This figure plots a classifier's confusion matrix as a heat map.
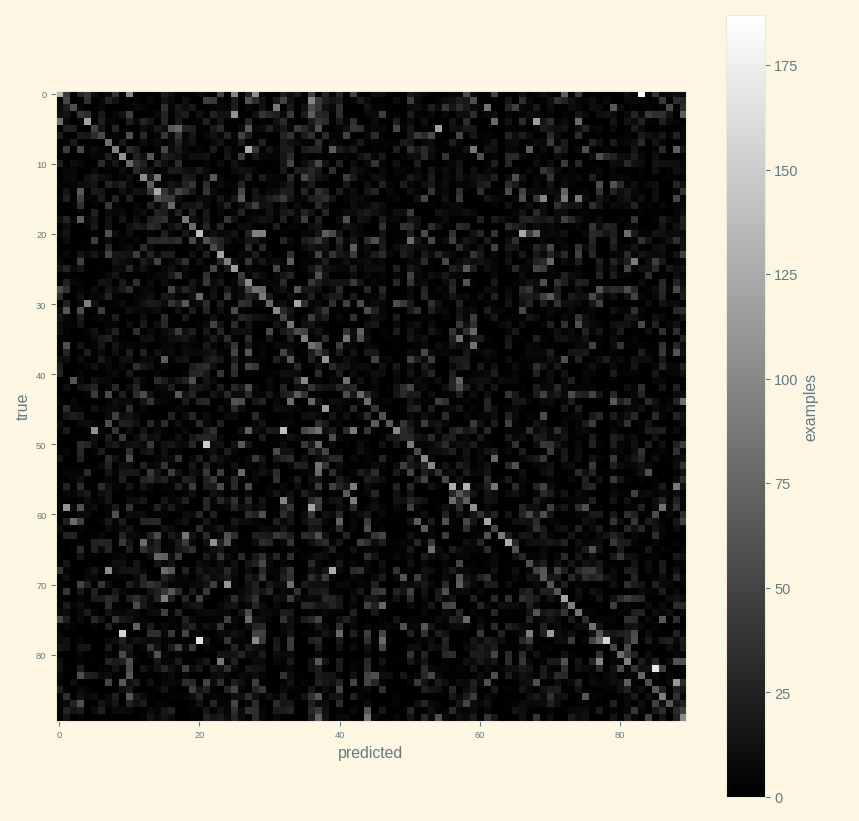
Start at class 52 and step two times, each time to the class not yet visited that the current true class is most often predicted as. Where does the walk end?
44
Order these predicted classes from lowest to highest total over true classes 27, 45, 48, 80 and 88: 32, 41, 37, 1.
41, 1, 37, 32
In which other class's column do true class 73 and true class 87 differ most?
46
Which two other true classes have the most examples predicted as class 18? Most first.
63, 30
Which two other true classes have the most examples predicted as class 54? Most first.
5, 89
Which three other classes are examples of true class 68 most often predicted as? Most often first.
39, 7, 15
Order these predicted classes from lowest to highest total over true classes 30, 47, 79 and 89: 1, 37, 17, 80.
80, 1, 17, 37
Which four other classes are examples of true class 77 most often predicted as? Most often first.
9, 70, 67, 40
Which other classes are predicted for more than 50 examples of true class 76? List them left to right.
11, 49, 52
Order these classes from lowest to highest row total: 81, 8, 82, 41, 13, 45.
45, 41, 13, 82, 81, 8
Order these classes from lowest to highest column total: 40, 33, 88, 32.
40, 32, 88, 33
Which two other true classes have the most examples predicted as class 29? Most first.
20, 28
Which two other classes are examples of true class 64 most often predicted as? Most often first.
22, 12
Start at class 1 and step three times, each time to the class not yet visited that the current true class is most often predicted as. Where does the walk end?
86
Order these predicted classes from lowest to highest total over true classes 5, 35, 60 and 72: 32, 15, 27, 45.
45, 32, 15, 27
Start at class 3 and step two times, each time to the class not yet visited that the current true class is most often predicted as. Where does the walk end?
58
